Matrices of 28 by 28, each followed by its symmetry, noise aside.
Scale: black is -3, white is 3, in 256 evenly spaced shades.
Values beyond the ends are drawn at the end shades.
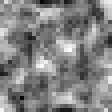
same after a half turn.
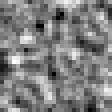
antisymmetric.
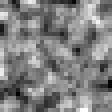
antisymmetric.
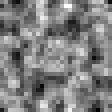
same after a half turn.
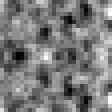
mirrored top to bottom.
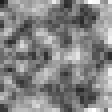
mirrored top to bottom.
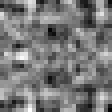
mirrored top to bottom.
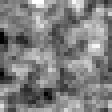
antisymmetric.
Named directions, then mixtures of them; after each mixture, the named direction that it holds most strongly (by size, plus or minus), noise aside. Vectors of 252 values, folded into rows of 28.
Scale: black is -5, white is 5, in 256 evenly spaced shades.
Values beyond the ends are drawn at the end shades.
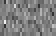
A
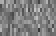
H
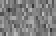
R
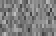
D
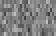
D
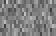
R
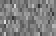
A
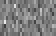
A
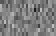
H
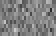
D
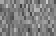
H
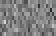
D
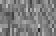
H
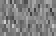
A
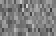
D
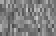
H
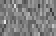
A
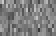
H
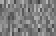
H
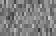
H
